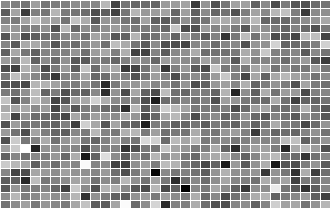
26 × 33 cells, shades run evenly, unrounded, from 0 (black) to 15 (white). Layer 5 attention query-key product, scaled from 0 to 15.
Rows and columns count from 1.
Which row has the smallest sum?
16
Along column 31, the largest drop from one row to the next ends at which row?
20
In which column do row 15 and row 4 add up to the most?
18
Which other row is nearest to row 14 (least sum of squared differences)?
8
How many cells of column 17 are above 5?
22
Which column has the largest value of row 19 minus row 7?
3
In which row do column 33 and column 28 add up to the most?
6
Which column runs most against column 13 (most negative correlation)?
17
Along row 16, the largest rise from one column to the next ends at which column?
9
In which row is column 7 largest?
4
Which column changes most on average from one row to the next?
28
